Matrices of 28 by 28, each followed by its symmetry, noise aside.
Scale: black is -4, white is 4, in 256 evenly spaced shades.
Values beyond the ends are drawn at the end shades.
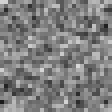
same after a half turn.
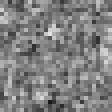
antisymmetric.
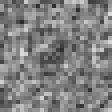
symmetric.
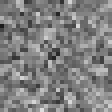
symmetric.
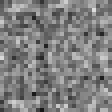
mirrored top to bottom.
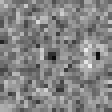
mirrored top to bottom.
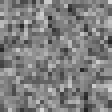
antisymmetric.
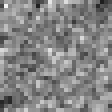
symmetric.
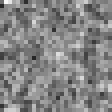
mirrored top to bottom.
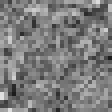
symmetric.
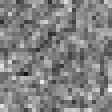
symmetric.
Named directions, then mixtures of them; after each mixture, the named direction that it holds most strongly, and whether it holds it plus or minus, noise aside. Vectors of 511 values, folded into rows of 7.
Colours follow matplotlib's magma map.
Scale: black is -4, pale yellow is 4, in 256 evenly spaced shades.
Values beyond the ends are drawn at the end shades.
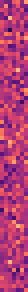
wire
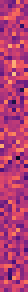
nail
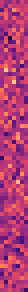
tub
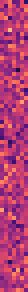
wire, minus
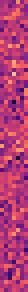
nail, plus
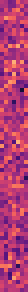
nail, plus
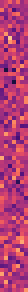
tub, minus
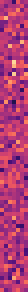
nail, plus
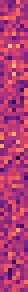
nail, plus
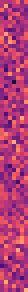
tub, minus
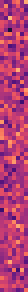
wire, plus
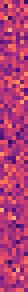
wire, minus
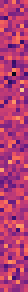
nail, minus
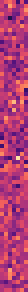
nail, minus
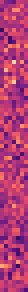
tub, plus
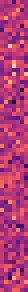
nail, plus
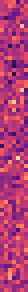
nail, minus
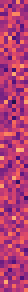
tub, minus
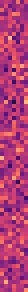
tub, minus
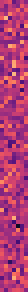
wire, minus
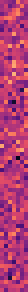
nail, plus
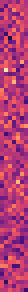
tub, plus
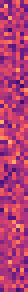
wire, plus
